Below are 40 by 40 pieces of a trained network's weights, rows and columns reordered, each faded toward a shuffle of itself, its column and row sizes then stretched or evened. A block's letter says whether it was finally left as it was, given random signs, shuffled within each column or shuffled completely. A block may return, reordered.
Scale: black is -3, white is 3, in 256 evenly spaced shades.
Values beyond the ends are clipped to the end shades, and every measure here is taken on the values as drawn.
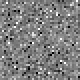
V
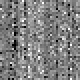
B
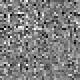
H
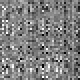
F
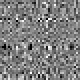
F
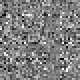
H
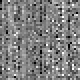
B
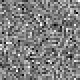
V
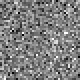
V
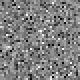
V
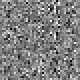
B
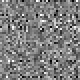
H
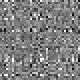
F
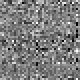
H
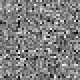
H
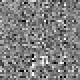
H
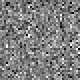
B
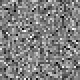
V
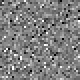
V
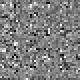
H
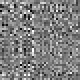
F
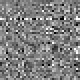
F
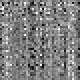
F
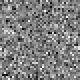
V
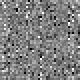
B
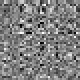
F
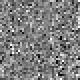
B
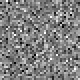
V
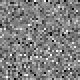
V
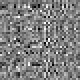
F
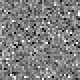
V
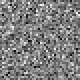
V
